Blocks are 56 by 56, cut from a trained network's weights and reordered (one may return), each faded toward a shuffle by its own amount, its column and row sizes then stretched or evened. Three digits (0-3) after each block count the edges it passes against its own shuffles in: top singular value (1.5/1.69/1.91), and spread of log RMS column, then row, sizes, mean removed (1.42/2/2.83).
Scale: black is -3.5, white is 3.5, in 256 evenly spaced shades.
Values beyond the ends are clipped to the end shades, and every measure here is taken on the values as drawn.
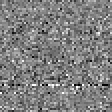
2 0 2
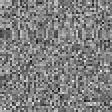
3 0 0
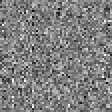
1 1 0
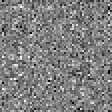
0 2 0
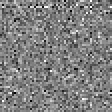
0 1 1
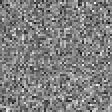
1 0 1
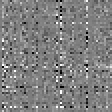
1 3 2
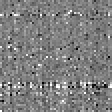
2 0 2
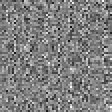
3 2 0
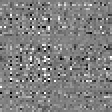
1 2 3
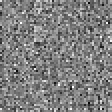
2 1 0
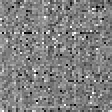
0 0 1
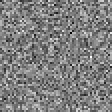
2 0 0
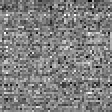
2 1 1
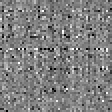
1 0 2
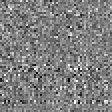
1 1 2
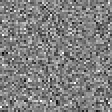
3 1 1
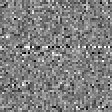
1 0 2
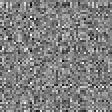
3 1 2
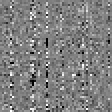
1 3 1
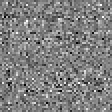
0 1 2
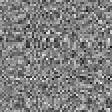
3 1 1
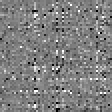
1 2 1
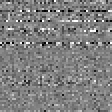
2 0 3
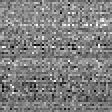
3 1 2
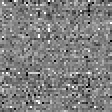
0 1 2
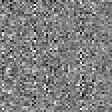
2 2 1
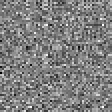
3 0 2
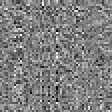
3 2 0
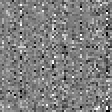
1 3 0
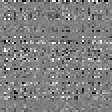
0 2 3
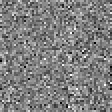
0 1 0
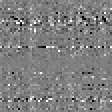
0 0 3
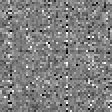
0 2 0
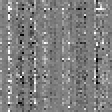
3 3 1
